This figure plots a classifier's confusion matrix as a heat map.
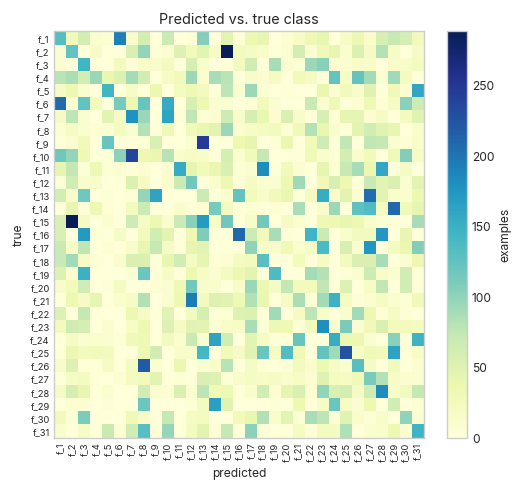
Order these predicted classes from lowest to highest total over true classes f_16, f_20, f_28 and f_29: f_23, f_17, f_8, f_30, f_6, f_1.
f_6, f_1, f_30, f_17, f_8, f_23
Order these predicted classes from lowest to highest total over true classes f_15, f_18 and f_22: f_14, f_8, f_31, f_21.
f_14, f_21, f_8, f_31
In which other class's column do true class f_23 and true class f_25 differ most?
f_29
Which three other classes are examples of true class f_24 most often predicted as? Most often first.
f_14, f_31, f_21
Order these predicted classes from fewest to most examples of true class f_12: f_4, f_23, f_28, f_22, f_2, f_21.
f_22, f_4, f_23, f_28, f_2, f_21
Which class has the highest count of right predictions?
f_25
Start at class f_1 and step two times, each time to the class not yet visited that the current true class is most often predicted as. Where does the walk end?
f_10
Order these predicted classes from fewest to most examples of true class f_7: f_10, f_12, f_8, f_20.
f_20, f_12, f_8, f_10
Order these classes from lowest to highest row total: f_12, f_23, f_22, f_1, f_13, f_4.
f_22, f_12, f_23, f_1, f_13, f_4
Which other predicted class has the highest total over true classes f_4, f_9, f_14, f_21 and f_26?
f_8
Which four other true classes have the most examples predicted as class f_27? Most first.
f_13, f_17, f_14, f_4
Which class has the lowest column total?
f_4
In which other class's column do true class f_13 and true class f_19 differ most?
f_9
